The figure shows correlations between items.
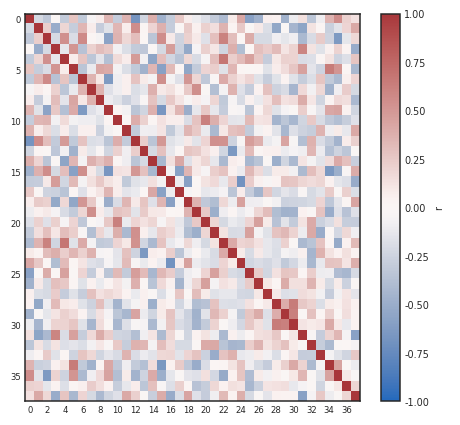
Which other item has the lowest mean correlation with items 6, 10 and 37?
31
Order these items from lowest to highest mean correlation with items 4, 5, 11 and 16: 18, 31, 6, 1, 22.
18, 1, 6, 31, 22
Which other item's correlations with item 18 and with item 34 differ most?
5
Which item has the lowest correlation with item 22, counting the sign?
35
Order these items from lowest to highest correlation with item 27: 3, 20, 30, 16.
30, 16, 20, 3
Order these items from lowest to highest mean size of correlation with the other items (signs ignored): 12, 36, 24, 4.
36, 24, 4, 12
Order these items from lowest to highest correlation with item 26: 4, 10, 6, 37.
6, 37, 10, 4
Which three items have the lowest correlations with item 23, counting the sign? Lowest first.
13, 32, 17
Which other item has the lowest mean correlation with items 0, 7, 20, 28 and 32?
22
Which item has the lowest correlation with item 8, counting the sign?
37
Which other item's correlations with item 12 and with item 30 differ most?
1
